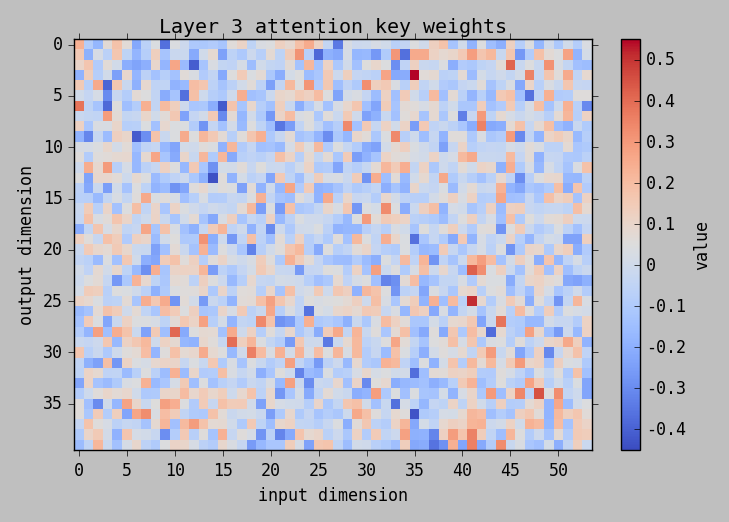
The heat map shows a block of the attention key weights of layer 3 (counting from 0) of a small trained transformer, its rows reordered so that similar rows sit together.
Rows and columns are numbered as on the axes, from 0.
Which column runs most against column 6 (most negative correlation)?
45
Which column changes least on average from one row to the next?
20
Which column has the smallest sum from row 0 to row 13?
6
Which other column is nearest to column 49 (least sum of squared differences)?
17
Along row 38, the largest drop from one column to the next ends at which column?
35
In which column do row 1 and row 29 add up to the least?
26
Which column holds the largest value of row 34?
48
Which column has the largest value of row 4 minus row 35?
2
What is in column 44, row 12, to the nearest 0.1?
-0.2
